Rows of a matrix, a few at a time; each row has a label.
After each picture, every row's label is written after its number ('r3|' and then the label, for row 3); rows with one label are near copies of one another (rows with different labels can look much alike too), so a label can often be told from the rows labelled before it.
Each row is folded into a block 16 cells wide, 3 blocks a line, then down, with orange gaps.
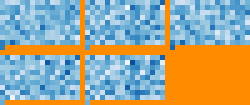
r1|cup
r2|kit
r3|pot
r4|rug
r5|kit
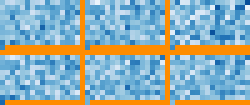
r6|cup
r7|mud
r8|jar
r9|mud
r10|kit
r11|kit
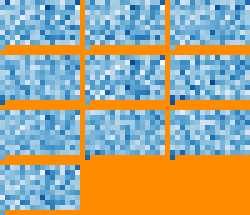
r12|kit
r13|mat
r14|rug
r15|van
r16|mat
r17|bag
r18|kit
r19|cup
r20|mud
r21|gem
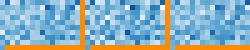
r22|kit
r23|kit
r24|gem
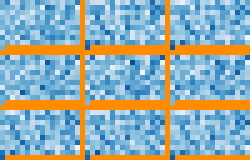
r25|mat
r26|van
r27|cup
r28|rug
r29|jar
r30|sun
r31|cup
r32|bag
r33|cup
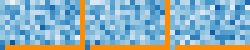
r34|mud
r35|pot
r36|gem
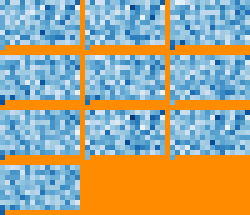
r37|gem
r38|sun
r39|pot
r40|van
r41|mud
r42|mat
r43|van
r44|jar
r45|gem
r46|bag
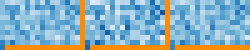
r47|van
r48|cup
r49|van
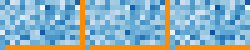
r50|kit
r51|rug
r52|gem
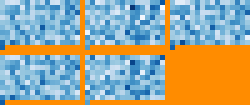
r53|cup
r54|jar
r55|pot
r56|bag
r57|sun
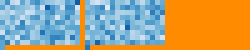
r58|jar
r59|bag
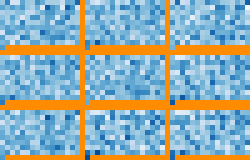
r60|rug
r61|cup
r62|kit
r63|mud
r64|mat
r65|pot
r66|jar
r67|bag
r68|pot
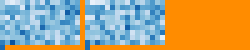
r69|pot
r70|pot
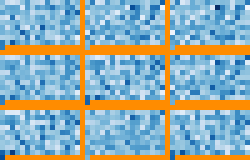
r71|cup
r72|sun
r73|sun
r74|cup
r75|cup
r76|rug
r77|pot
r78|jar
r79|cup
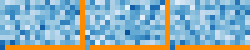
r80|bag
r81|rug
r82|pot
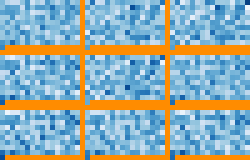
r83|mud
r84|sun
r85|kit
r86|mud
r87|rug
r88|bag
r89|pot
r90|pot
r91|mud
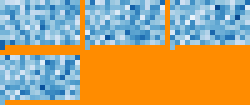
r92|van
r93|mat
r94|sun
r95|gem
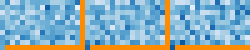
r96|jar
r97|cup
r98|bag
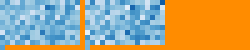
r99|mat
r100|kit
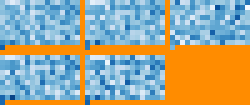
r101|mud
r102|pot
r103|rug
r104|pot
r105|bag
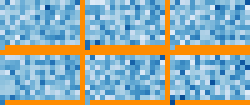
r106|sun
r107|pot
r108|kit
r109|pot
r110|jar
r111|bag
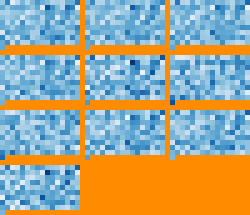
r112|jar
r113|rug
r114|kit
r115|gem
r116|sun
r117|pot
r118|mud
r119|gem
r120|gem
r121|rug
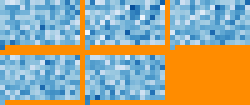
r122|cup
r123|sun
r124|gem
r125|mat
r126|mud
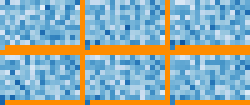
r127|jar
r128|cup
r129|pot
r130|pot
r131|mud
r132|cup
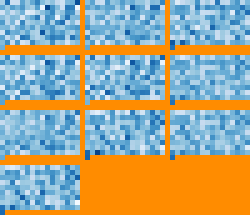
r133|jar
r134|rug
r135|bag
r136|mat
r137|gem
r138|mud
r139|gem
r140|cup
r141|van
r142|cup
